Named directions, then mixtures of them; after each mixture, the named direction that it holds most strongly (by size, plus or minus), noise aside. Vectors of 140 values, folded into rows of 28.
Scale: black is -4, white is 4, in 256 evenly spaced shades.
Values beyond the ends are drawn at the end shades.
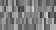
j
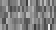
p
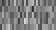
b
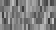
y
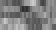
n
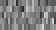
j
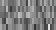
p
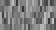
y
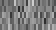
b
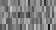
p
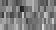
n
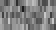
y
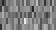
b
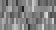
j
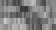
n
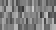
j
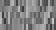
y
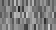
p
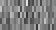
b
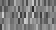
b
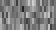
y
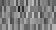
b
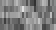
n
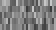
y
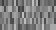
j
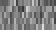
j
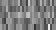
p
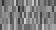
b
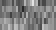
n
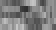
n
